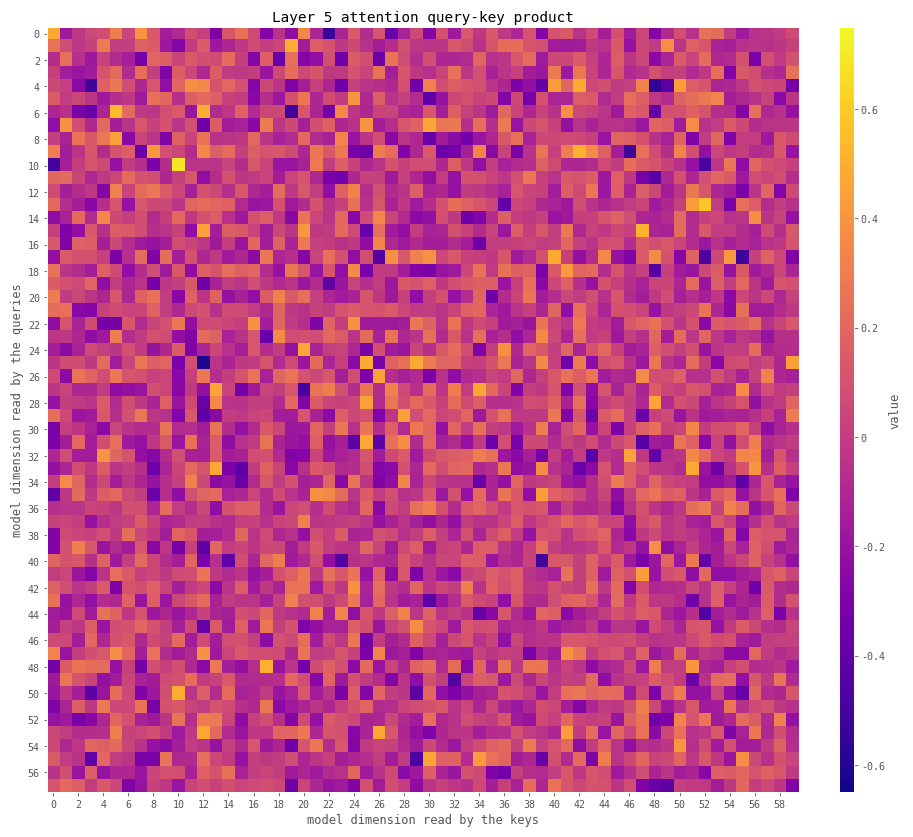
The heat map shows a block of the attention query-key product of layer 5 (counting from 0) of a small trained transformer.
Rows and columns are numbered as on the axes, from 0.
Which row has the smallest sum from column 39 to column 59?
44
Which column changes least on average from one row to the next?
57
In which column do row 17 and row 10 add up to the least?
52
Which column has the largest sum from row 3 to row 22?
42
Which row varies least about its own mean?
37
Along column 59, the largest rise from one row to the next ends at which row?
25
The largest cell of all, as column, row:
10, 10
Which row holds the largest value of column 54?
17
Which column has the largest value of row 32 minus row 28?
56
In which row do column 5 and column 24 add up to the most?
12
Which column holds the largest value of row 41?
47
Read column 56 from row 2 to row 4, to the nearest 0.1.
-0.3 0.1 0.1
